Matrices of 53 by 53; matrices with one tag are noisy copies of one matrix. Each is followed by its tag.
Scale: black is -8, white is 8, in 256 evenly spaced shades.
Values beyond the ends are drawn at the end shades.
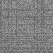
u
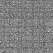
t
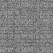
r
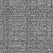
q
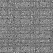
r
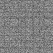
t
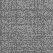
u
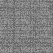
r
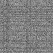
q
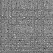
u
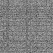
q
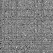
u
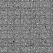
r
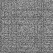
u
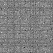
r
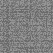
q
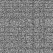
t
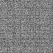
r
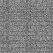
q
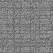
r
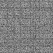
r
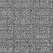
r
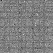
t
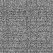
q
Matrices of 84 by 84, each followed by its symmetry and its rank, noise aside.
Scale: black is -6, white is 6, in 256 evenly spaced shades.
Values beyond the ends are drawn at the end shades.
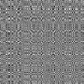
antisymmetric, rank two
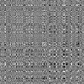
symmetric, rank three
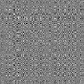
no symmetry, rank three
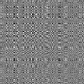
no symmetry, rank two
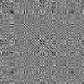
symmetric, rank three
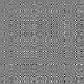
antisymmetric, rank two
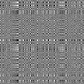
no symmetry, rank one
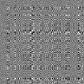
symmetric, rank two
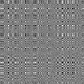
symmetric, rank one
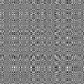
no symmetry, rank two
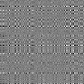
no symmetry, rank one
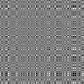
symmetric, rank one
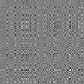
symmetric, rank two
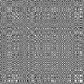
symmetric, rank three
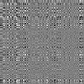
antisymmetric, rank two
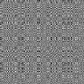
symmetric, rank two
